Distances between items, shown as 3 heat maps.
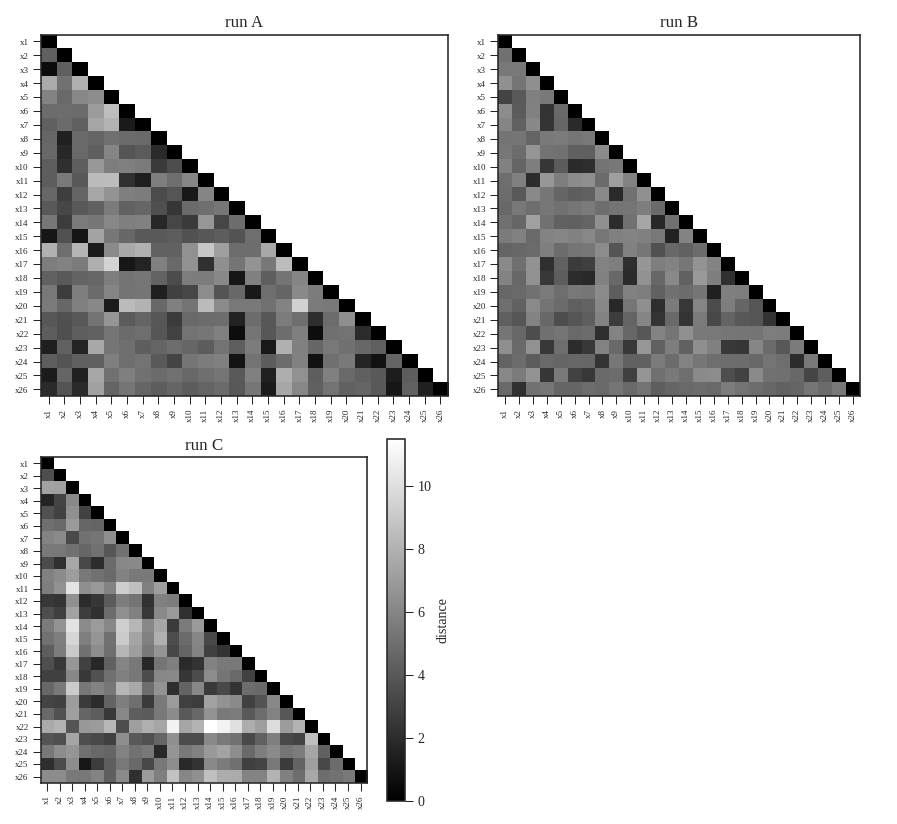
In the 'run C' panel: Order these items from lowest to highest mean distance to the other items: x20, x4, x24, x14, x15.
x4, x20, x24, x15, x14
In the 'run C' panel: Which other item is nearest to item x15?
x16
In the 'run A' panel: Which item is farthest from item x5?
x17
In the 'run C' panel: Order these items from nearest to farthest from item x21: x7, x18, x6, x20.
x6, x20, x18, x7
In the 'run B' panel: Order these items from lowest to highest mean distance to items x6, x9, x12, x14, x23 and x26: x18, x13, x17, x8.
x18, x17, x13, x8
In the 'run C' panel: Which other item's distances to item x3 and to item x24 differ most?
x10
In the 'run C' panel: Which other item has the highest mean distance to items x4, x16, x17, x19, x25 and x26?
x22
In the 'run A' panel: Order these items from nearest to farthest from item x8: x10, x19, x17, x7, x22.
x19, x10, x22, x7, x17
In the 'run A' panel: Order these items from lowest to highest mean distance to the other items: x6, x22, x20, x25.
x22, x25, x6, x20
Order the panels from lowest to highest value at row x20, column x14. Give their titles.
run B, run A, run C
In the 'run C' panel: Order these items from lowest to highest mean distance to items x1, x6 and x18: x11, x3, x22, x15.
x15, x11, x3, x22
